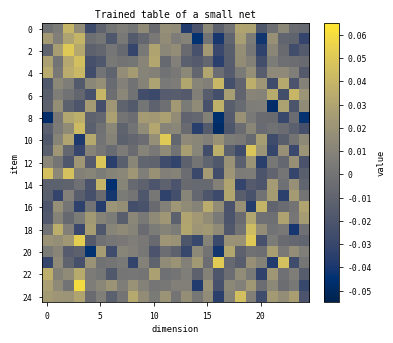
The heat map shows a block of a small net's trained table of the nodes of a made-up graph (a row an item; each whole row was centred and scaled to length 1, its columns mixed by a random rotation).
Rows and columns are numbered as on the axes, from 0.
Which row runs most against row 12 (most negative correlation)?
16
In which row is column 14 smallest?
1
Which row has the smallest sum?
15
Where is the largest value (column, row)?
3, 23
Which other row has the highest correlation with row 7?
21
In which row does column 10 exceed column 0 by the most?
8
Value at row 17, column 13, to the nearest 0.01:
0.03
